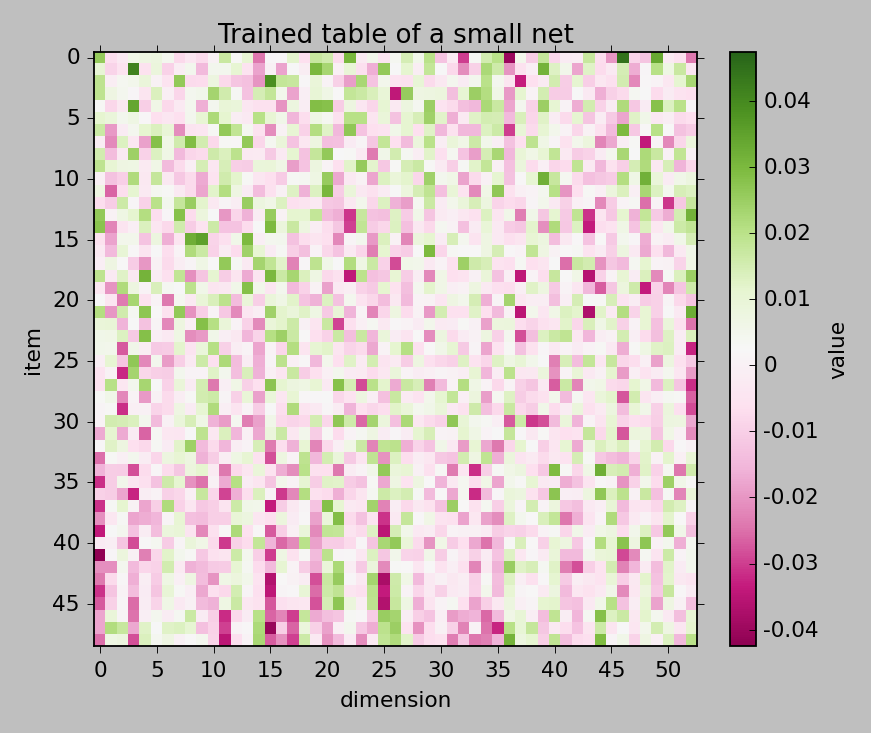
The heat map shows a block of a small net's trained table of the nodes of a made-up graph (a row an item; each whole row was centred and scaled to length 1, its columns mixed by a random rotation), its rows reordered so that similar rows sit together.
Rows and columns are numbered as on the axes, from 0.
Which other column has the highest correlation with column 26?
44
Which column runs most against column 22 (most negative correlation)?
7
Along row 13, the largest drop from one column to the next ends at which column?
43
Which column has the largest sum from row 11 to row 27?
15
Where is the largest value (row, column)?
0, 46
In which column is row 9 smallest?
17
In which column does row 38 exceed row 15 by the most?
21
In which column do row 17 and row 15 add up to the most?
9
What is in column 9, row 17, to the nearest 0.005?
0.005
